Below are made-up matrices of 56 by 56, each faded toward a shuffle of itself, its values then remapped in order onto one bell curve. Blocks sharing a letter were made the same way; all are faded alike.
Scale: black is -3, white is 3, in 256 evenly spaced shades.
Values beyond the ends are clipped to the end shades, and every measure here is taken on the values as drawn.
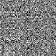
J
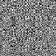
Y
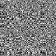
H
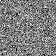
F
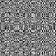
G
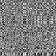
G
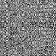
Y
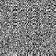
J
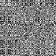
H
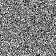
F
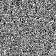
F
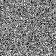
F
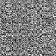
Y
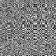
G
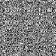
J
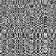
G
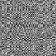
G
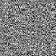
Y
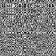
H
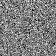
F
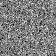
F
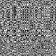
H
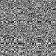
H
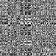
H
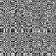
G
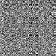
Y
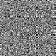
J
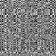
G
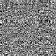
J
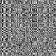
G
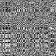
G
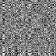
H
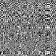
H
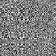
H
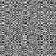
G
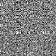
J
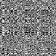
H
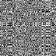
H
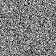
F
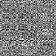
H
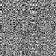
J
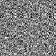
Y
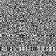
H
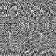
Y
